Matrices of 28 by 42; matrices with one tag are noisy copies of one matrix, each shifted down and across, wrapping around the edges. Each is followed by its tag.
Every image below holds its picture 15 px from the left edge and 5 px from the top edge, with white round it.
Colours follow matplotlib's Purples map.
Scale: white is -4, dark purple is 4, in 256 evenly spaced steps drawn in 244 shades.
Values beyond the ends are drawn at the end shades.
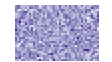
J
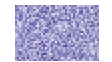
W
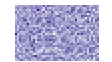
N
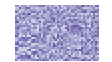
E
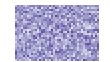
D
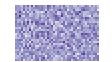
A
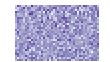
J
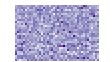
E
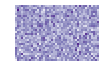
W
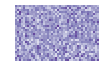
W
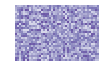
E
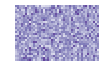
J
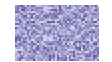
D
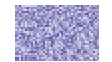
D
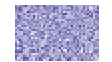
J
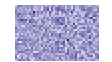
A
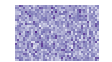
A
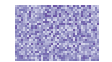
W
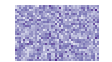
D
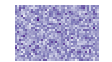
D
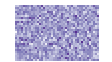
D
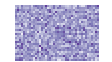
E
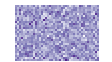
A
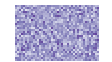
J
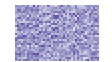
E
